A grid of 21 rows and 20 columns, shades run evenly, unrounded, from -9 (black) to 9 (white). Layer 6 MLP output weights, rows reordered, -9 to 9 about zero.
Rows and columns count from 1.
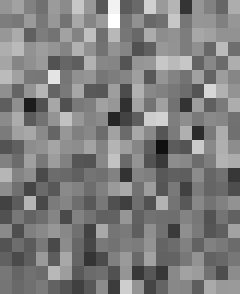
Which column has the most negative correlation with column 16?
17
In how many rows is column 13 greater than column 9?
11
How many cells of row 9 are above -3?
18
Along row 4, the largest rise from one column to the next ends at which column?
19
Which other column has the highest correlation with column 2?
8
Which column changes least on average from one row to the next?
15
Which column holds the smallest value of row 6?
13
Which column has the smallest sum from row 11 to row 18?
14
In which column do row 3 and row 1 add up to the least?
16
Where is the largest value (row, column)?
2, 10
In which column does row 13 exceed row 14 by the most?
3
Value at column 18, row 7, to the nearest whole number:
6
